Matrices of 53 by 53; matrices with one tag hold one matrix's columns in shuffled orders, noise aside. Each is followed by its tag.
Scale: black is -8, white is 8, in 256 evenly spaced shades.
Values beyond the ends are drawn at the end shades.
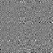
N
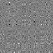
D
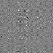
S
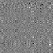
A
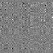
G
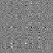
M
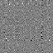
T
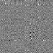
T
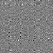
T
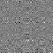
N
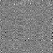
T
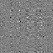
S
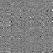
S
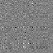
M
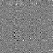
T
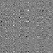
S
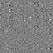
G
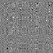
G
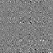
N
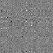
S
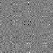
D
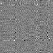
T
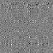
A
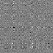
M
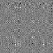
A
